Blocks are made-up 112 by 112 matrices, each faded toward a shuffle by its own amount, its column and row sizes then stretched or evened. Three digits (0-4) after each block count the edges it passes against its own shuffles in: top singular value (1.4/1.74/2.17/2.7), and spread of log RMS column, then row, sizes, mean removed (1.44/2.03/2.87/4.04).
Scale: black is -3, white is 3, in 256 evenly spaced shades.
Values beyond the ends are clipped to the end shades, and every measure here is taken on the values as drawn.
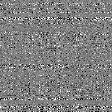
1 2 4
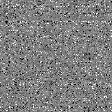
2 1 2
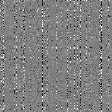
3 4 2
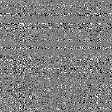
2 3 4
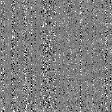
0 4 1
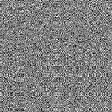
4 1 1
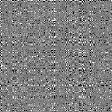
4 3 3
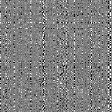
4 4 2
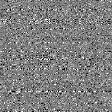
3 1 3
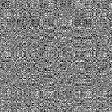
4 1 1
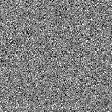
2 1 0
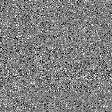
1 0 2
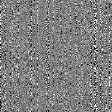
0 4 0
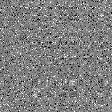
3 0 1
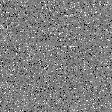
1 0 1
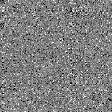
3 1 1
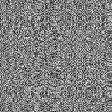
4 0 0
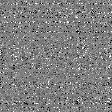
0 1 3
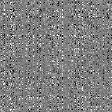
0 4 3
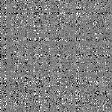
2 3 3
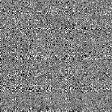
3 2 3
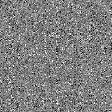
1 2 0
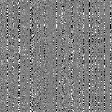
4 4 0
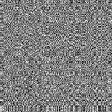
4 1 2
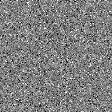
1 1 1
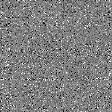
0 2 2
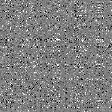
2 2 2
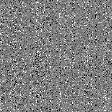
0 3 0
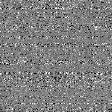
1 0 4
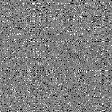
3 1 2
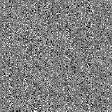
1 3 1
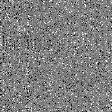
2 2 0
